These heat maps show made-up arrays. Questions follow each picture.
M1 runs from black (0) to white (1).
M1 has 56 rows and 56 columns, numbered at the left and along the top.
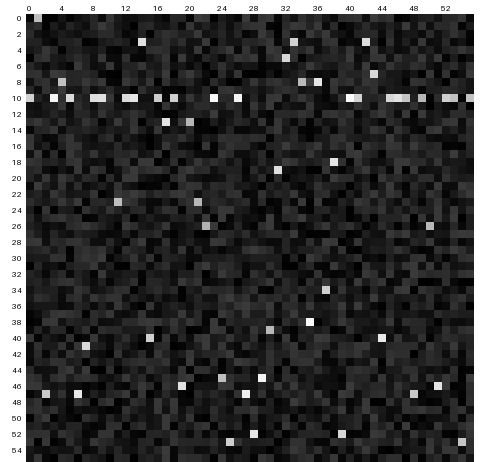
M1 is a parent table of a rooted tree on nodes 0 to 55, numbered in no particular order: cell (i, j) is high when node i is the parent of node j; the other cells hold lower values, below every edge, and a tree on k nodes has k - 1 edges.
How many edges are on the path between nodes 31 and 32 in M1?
5
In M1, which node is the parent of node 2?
47
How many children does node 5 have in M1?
1
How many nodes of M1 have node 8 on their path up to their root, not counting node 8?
4
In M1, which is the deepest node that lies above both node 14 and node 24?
10
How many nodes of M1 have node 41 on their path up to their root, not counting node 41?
2
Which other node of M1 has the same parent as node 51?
19
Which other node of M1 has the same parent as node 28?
39
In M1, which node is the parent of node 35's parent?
18
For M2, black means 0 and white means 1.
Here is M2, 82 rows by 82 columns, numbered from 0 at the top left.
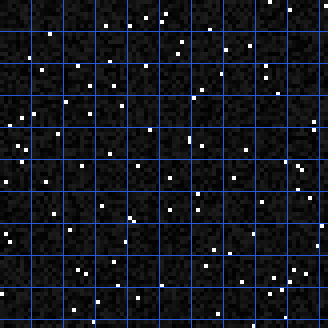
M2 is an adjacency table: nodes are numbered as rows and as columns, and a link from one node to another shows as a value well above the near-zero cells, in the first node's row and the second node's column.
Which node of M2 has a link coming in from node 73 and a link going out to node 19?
node 67
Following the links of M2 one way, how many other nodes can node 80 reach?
12
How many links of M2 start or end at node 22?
3
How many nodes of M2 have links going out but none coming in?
4
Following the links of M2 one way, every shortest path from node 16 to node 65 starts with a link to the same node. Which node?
node 36
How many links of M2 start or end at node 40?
4
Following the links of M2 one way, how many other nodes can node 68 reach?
12
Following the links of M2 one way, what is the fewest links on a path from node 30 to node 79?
6
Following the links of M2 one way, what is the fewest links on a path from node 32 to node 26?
3
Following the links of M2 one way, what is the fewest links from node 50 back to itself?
4
